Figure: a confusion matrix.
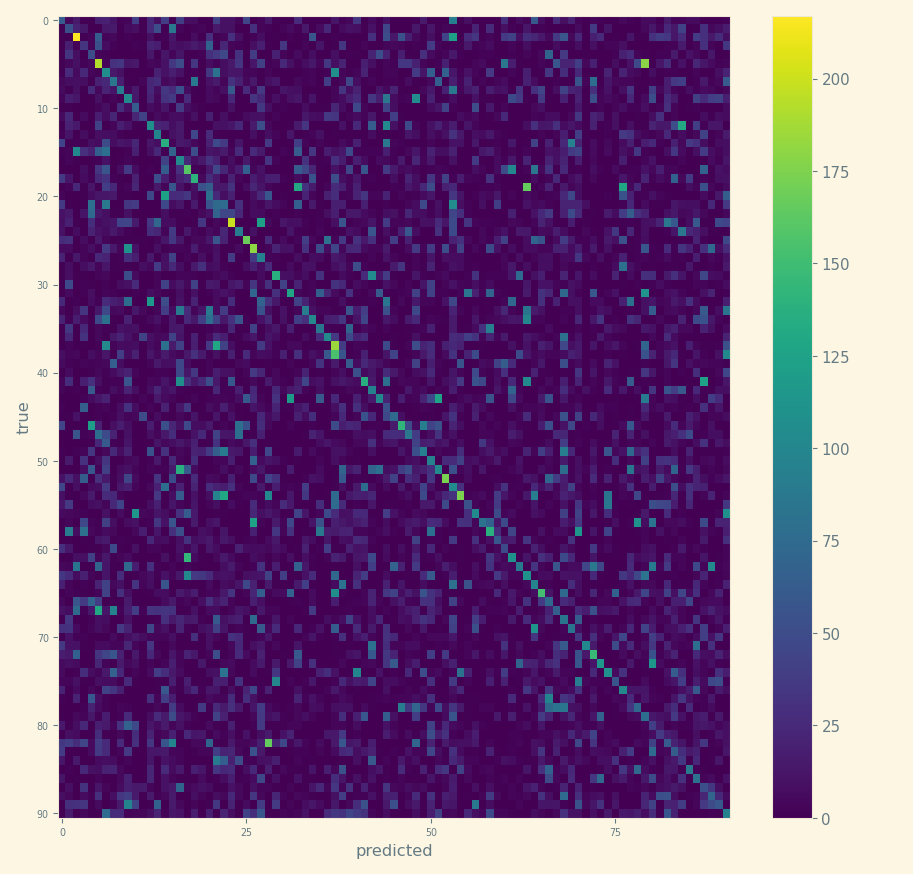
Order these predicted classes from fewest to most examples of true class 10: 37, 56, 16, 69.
69, 37, 16, 56
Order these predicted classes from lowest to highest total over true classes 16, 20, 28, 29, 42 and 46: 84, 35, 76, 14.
35, 84, 76, 14
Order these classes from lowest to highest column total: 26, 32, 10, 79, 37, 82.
10, 32, 82, 79, 26, 37
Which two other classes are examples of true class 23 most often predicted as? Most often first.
27, 82
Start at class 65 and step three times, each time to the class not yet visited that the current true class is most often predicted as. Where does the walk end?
53
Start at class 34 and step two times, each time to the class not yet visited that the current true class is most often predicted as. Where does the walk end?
17
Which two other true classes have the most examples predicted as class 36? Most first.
25, 38
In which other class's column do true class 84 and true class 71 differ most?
21
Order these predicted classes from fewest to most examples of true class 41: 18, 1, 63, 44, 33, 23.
18, 1, 33, 23, 44, 63
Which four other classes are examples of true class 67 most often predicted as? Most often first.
5, 7, 2, 72
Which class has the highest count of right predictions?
2
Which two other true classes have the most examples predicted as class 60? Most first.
5, 39
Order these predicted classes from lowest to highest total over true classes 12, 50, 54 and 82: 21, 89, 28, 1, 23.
89, 23, 1, 21, 28
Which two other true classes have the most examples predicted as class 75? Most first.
65, 71
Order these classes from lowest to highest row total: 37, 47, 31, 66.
66, 47, 31, 37
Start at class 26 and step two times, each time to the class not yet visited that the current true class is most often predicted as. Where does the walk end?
48
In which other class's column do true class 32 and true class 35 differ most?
12
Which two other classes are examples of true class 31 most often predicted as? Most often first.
79, 55
